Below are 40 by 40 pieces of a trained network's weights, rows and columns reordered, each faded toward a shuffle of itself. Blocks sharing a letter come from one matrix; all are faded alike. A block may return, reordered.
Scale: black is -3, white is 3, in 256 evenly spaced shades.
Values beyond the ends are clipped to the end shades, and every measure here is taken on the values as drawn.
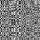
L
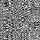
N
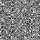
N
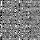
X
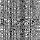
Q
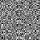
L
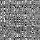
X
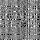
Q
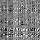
Q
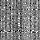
Q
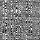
X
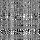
Q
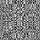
L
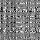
Q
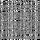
Q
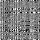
Q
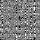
X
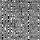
X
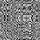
L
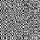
L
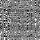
X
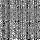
Q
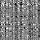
Q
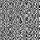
L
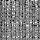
Q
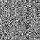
N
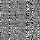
X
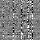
X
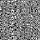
N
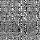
X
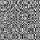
L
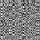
L
